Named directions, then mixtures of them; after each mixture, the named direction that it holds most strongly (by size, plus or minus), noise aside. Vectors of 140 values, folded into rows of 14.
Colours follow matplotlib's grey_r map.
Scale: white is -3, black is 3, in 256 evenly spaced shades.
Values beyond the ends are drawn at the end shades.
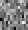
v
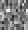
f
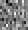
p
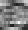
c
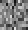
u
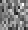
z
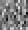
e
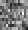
p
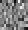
u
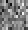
z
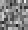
f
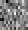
p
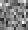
v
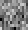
v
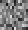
u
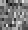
p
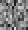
u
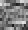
c
